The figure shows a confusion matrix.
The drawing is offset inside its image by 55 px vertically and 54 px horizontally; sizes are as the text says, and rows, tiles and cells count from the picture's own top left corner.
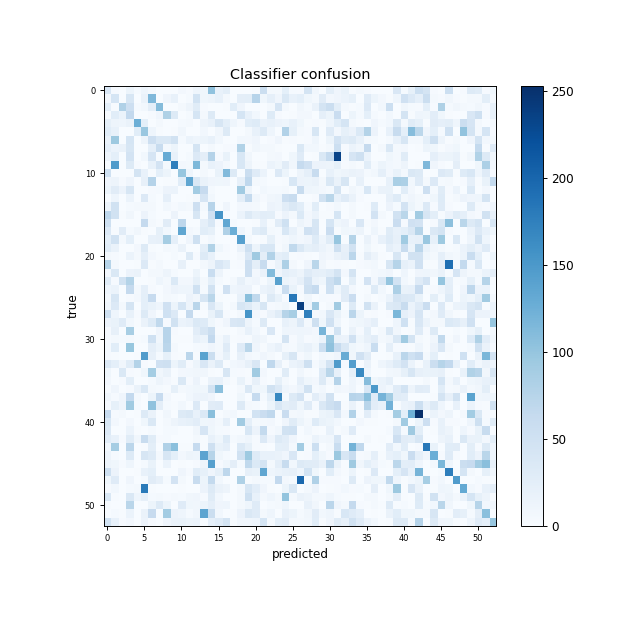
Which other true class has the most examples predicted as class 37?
23
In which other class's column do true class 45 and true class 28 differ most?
14
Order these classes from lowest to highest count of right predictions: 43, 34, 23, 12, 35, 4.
12, 35, 4, 23, 34, 43
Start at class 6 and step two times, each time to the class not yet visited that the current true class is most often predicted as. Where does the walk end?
20
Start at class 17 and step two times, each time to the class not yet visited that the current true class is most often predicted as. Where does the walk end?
16
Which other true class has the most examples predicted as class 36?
31
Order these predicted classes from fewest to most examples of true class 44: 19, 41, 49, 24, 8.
24, 49, 8, 41, 19
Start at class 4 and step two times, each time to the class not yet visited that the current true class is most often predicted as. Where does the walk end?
5
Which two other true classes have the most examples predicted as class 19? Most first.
27, 25
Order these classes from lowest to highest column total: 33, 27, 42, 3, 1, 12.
27, 1, 12, 3, 33, 42
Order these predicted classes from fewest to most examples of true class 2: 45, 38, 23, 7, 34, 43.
34, 43, 23, 38, 45, 7
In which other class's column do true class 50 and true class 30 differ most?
40
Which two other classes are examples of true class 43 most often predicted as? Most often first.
33, 9
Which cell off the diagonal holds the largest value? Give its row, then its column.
39, 42
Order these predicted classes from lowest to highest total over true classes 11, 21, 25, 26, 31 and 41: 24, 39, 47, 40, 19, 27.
47, 27, 24, 40, 39, 19
